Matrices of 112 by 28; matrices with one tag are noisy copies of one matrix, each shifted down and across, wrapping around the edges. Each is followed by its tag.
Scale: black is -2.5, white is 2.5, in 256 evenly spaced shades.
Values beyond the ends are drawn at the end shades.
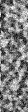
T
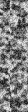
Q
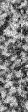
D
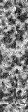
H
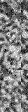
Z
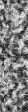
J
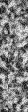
J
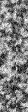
D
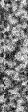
D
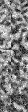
Z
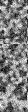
H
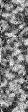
D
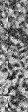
Z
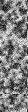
H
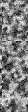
H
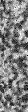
J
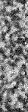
J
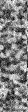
Q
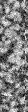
D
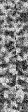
Q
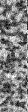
Q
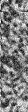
Z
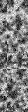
H
